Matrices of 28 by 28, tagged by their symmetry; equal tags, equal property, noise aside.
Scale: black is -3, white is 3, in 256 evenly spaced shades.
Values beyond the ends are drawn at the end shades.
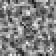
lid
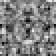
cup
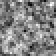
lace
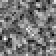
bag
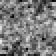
lid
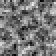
lid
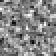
lace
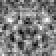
cup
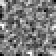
lace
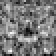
cup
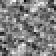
lid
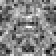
cup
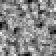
lid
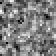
bag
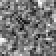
bag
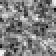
lid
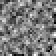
bag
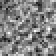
bag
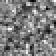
lace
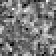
lace
